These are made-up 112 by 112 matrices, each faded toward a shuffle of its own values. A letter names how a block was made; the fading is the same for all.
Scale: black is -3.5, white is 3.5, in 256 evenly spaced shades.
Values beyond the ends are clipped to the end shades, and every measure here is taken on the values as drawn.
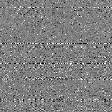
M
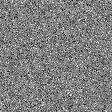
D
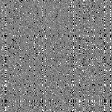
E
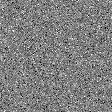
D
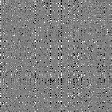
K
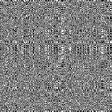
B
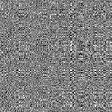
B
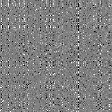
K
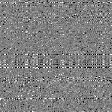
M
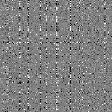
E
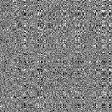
B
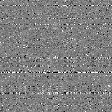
M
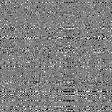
M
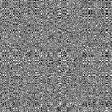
B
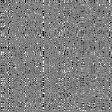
K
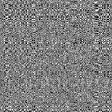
B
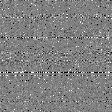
M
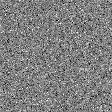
D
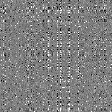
E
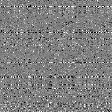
M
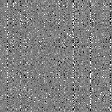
E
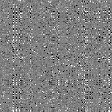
K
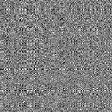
B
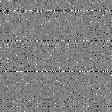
M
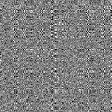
B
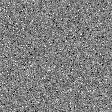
D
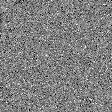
D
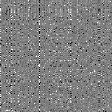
K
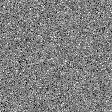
D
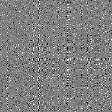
K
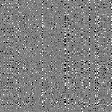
K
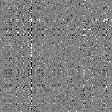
E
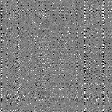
K
